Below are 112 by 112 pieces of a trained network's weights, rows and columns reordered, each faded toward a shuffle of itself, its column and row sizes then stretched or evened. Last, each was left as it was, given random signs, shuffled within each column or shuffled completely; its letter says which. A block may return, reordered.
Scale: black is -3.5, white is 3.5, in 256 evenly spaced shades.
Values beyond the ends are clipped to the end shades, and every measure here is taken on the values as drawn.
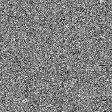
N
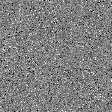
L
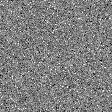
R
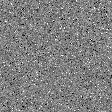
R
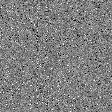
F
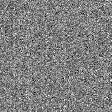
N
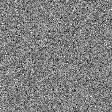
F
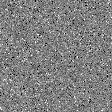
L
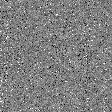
L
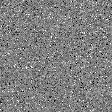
F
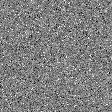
R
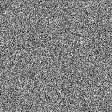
F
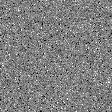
L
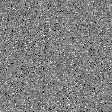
L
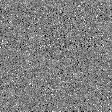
F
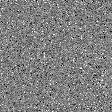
F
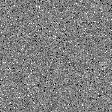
F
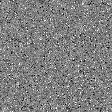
N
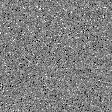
R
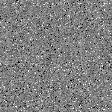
F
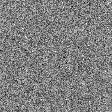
L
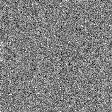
L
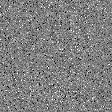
F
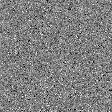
F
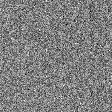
L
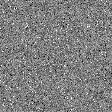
L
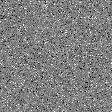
L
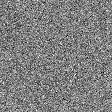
R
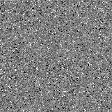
F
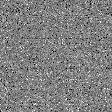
N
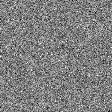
N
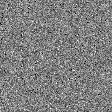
L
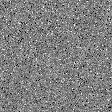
R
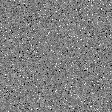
L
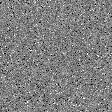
R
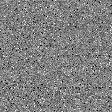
N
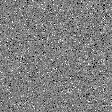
L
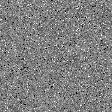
F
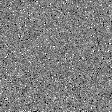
F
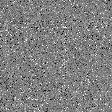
F
